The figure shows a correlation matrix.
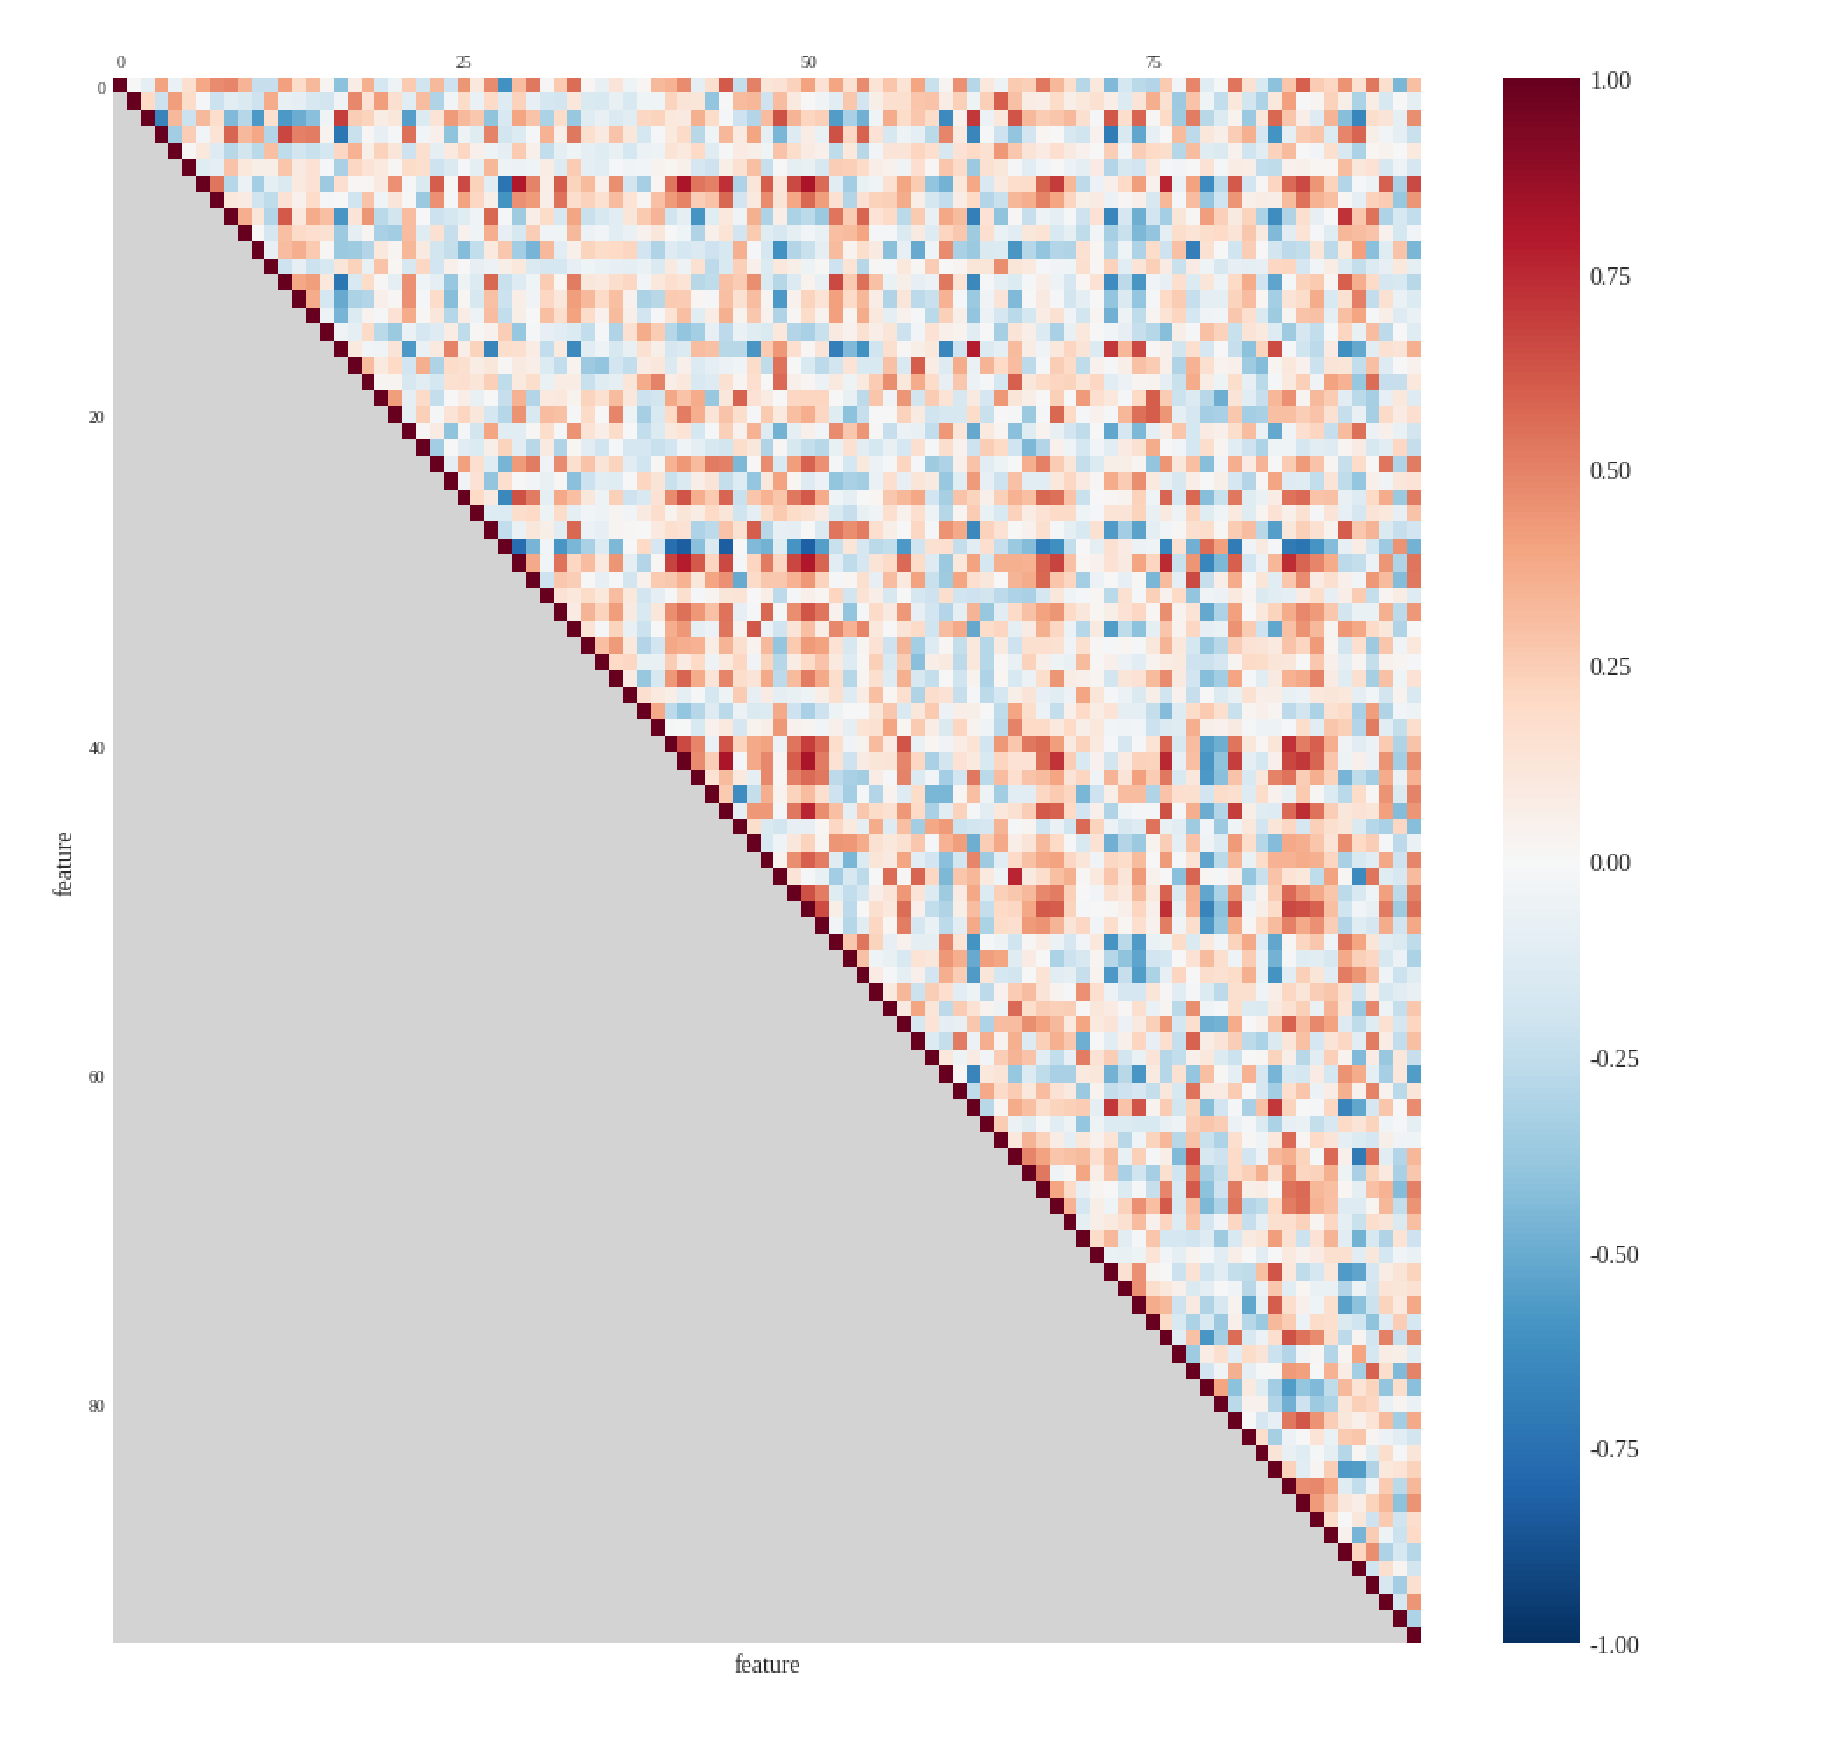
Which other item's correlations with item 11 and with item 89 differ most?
8
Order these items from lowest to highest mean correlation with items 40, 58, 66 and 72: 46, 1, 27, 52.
52, 27, 46, 1
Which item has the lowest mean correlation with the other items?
28
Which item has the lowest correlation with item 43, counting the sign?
45
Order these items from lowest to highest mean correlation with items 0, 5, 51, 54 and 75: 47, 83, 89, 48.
83, 48, 47, 89
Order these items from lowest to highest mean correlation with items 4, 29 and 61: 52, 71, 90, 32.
90, 52, 71, 32
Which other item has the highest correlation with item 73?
74
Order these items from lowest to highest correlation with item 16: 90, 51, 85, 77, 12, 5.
12, 90, 5, 77, 85, 51
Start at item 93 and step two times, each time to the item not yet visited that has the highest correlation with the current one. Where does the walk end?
79
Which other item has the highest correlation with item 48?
65
